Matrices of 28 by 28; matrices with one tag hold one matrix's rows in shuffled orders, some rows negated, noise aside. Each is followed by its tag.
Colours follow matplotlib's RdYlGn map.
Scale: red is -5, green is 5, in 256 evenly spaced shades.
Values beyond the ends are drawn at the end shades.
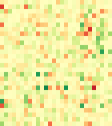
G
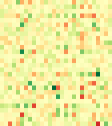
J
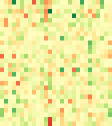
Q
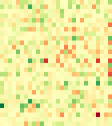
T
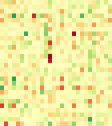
Q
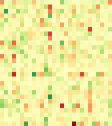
Q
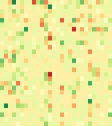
Q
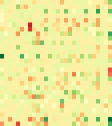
T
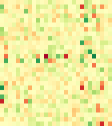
G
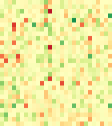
Q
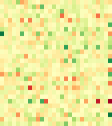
T
